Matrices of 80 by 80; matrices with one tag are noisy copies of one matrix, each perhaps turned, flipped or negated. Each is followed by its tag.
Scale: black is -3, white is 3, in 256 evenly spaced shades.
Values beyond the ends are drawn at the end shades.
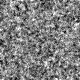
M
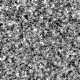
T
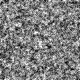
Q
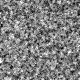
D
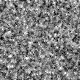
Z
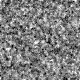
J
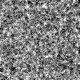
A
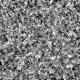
Z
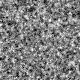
T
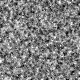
D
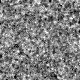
M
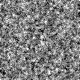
J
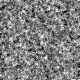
J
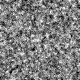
Q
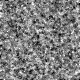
J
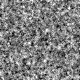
Q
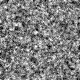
Q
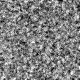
D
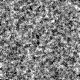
J
